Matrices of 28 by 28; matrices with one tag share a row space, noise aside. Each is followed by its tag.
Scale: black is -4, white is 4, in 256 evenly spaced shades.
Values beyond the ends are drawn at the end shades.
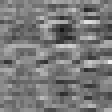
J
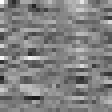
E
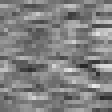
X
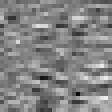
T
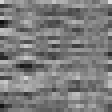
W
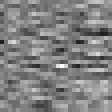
T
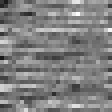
W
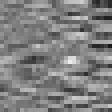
X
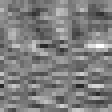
T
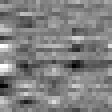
W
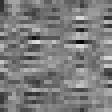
E
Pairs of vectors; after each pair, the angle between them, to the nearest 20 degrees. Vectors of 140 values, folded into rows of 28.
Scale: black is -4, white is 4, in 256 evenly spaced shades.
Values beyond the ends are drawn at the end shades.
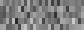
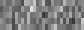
100 degrees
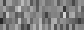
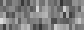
140 degrees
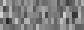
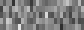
120 degrees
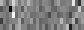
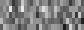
120 degrees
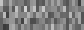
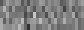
120 degrees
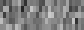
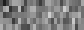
40 degrees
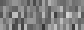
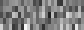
40 degrees
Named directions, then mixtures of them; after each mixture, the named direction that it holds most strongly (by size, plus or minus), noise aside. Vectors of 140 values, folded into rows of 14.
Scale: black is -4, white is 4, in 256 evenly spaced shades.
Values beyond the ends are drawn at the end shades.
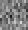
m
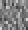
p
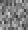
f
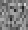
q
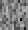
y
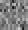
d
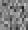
q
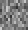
m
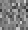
m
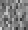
y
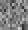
d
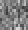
y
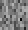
y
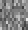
p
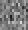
m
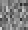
m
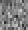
f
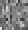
y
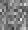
q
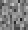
y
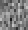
q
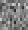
q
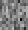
y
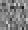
d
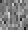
f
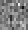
q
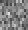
f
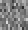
d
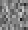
y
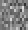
q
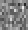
q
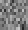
d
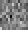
m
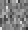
m
